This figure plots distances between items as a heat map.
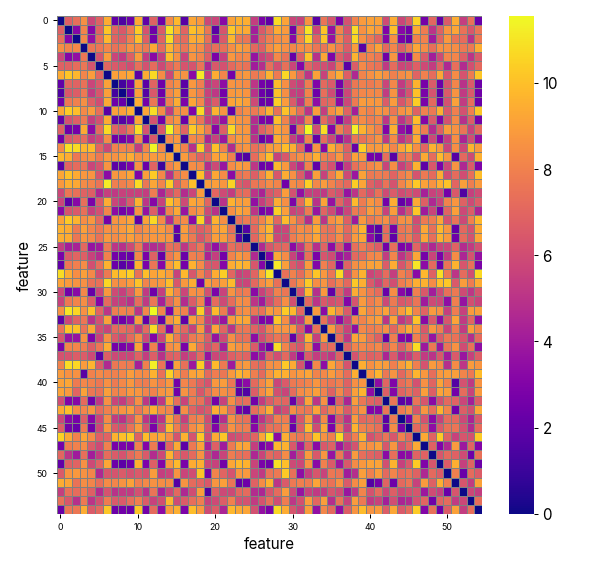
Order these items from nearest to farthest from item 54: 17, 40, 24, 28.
40, 24, 17, 28
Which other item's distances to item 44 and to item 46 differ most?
20
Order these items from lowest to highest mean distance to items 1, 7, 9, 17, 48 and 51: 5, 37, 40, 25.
25, 37, 5, 40
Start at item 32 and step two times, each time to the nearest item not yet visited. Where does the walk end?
14
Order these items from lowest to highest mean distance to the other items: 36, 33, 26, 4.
26, 33, 4, 36
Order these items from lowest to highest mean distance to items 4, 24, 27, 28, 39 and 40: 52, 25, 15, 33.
15, 25, 52, 33
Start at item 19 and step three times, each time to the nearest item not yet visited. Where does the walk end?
31
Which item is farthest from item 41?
39
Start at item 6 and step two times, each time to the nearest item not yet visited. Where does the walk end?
22
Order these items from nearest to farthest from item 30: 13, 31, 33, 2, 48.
2, 48, 33, 13, 31
